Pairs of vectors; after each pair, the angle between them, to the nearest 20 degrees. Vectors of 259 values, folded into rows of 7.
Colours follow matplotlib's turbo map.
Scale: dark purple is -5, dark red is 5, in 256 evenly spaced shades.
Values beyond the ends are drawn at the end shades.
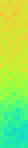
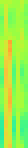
80 degrees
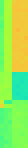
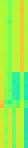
60 degrees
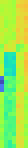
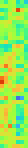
120 degrees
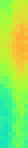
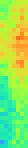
20 degrees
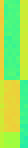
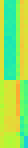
20 degrees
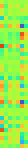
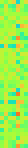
120 degrees
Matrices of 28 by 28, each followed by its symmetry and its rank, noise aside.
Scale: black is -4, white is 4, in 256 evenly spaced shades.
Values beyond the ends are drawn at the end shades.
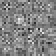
symmetric, rank six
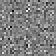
antisymmetric, rank six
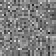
no symmetry, rank seven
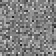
no symmetry, rank seven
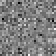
symmetric, rank five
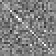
symmetric, rank five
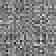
antisymmetric, rank six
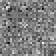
symmetric, rank six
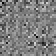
symmetric, rank six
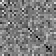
symmetric, rank seven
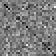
symmetric, rank five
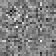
symmetric, rank five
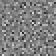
antisymmetric, rank six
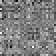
no symmetry, rank six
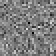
no symmetry, rank six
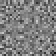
symmetric, rank five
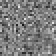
no symmetry, rank seven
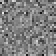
no symmetry, rank seven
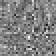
no symmetry, rank six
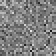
symmetric, rank seven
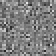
antisymmetric, rank six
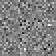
symmetric, rank seven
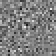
antisymmetric, rank six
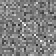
symmetric, rank seven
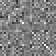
symmetric, rank six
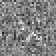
no symmetry, rank five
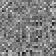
symmetric, rank seven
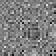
symmetric, rank five
